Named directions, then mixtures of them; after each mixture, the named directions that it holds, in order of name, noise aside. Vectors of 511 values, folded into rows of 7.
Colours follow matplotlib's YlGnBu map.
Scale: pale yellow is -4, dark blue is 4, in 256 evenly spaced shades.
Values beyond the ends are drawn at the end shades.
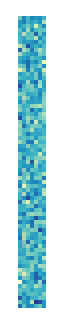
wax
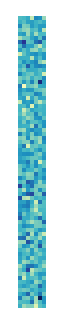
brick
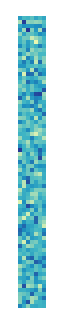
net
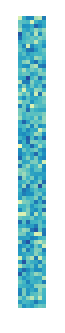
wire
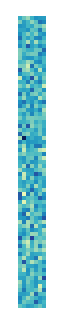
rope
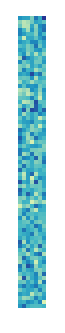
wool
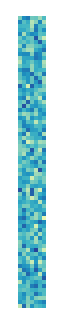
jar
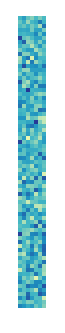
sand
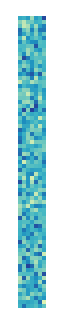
wool.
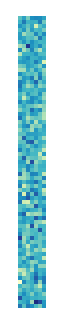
rope, wax.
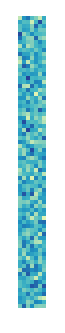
jar, sand, wire.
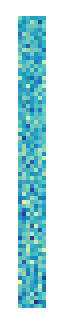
jar, rope, wax.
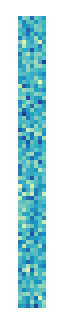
brick, jar.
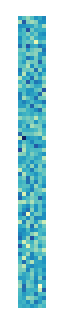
net, rope.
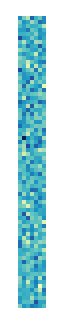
brick, rope.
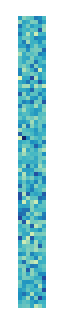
brick, rope.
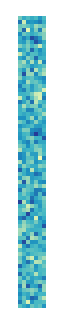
net.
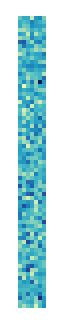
brick.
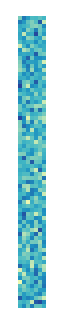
jar, sand, wax.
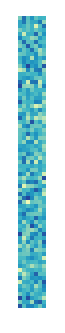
sand, wax.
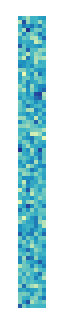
jar, net.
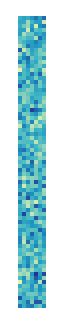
wax, wool.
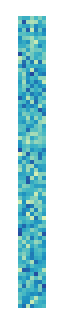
jar, net, sand.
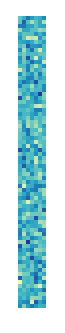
net, wax, wire.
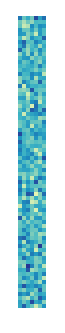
brick, wool.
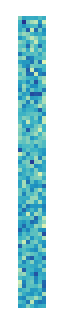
jar, net, wax.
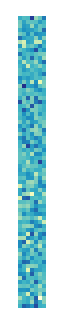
brick.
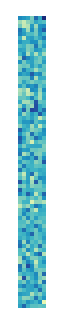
wool.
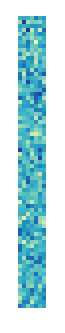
net.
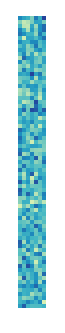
wool.
